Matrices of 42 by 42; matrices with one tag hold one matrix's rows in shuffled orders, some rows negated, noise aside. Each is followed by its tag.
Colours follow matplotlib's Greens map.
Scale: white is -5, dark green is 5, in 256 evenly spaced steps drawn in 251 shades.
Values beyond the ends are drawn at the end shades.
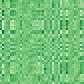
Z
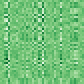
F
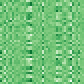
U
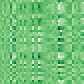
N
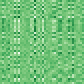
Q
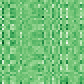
Z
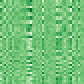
U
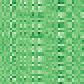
N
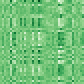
N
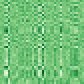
F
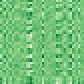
U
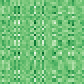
Q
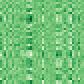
U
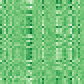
U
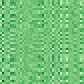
Z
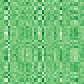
F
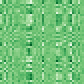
U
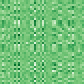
Q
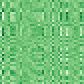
Z
